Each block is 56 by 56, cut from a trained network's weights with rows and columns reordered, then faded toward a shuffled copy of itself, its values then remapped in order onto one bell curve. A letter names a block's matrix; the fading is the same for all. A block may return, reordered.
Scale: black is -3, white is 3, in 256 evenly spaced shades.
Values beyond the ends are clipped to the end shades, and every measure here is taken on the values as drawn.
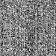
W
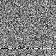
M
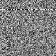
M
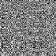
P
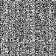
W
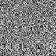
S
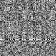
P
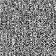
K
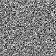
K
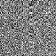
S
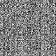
W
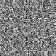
M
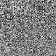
K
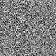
K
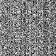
W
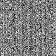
W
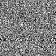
K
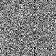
M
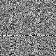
M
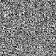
K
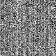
W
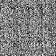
W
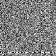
M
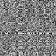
P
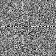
M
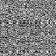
P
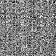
W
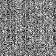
W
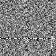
M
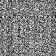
W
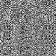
S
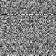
P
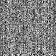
W
